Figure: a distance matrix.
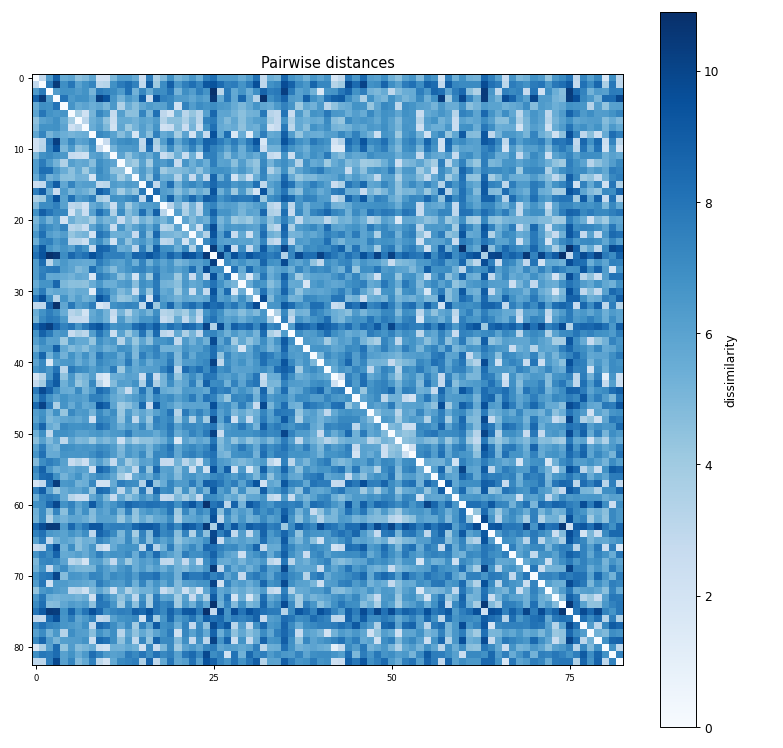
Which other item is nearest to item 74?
58
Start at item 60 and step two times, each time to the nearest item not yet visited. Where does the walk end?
27
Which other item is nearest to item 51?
20
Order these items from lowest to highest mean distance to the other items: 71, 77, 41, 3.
71, 41, 77, 3
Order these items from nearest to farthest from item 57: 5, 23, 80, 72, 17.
80, 17, 72, 23, 5
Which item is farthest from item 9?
3
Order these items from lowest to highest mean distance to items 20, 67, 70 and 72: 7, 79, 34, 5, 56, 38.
38, 7, 5, 34, 56, 79
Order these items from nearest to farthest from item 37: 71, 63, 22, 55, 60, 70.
55, 22, 71, 70, 60, 63
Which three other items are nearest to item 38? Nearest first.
29, 67, 70
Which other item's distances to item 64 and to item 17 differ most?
77
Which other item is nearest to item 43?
10
